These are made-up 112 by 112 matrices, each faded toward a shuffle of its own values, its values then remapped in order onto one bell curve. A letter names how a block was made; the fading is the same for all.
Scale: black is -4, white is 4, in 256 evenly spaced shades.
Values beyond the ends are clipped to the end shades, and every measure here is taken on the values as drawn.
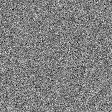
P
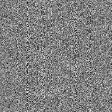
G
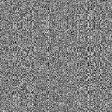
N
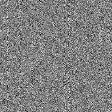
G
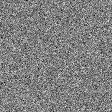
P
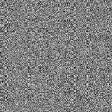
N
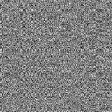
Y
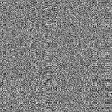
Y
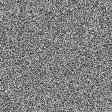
P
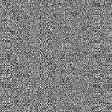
N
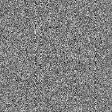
G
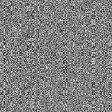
N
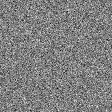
P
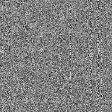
G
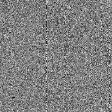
G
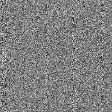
G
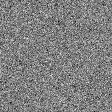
P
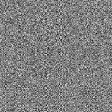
Y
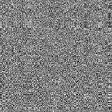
Y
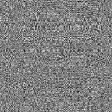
Y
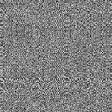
Y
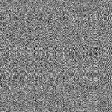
Y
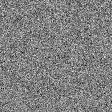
P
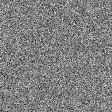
P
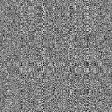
N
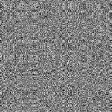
Y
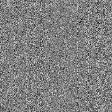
G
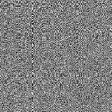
N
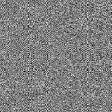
N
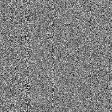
G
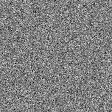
P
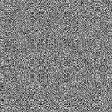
Y
